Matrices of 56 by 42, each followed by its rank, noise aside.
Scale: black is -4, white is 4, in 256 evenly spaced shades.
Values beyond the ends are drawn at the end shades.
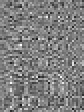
five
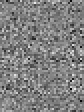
seven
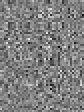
six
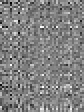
four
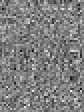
seven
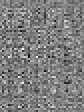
four
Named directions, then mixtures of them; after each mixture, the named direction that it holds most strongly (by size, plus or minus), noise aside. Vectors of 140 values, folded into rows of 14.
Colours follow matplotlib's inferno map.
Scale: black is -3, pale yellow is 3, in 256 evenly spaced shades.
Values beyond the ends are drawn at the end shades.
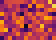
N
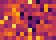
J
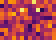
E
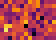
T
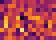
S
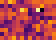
E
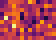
J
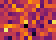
T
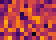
S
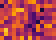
E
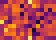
J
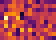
S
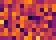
S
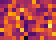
S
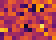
N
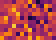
J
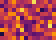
E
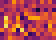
S
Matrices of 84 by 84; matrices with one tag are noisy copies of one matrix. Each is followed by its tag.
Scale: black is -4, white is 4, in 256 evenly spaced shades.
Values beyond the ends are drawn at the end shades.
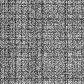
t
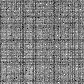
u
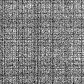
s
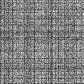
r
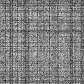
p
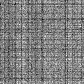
t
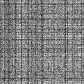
t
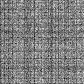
r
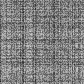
u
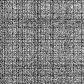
s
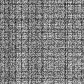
t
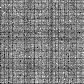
r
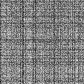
u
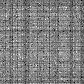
p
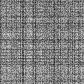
u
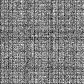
r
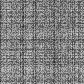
u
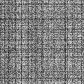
t
